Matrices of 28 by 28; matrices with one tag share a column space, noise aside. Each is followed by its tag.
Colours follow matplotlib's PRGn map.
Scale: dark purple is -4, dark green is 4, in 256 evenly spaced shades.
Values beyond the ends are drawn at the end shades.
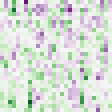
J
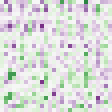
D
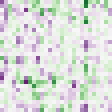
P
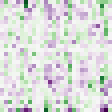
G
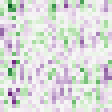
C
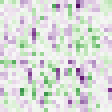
C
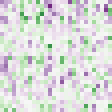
P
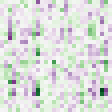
C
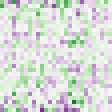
G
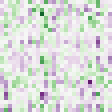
P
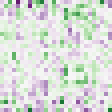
G
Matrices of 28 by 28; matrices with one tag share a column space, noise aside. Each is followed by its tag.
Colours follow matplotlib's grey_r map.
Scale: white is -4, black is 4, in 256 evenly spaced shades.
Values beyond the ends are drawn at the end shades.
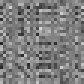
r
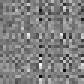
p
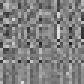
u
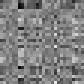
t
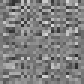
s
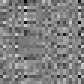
s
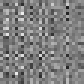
r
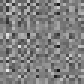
p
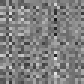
r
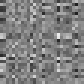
p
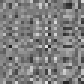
t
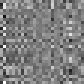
t
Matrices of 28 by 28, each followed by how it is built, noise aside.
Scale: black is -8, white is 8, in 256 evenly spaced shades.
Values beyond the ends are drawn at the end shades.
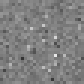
sparse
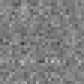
low rank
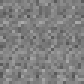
repeating columns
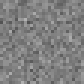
repeating columns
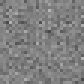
low rank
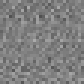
repeating columns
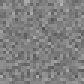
repeating columns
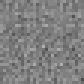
repeating columns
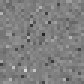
sparse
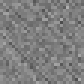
Toeplitz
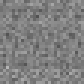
repeating columns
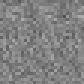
repeating columns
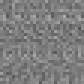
repeating columns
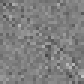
banded
